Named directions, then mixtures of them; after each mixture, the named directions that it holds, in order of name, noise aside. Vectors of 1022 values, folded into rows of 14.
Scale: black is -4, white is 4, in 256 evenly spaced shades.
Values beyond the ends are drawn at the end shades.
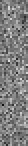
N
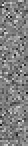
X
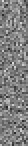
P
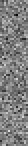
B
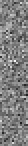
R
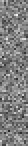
B.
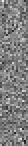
B, P.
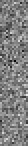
R.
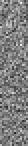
P, R.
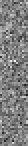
R.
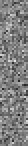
N, R.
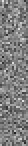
B, P.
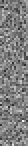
P, X.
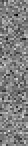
B.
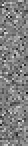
X.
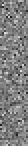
X.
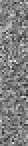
R.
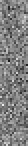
N.
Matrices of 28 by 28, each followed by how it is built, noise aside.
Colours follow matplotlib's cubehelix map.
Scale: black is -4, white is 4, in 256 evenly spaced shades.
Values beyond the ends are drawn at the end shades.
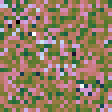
block diagonal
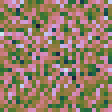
repeating columns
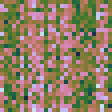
blocks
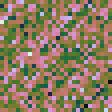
Hankel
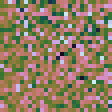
upper triangular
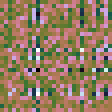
low rank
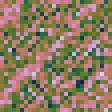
Hankel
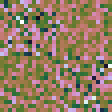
block diagonal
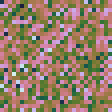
Hankel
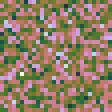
noise
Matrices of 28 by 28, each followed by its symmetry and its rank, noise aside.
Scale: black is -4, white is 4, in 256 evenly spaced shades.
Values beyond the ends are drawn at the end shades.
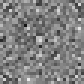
symmetric, rank seven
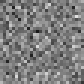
symmetric, rank eight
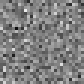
antisymmetric, rank eight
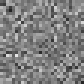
symmetric, rank six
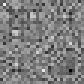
symmetric, rank seven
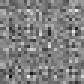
antisymmetric, rank six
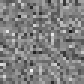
antisymmetric, rank eight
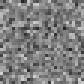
no symmetry, rank six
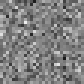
antisymmetric, rank eight
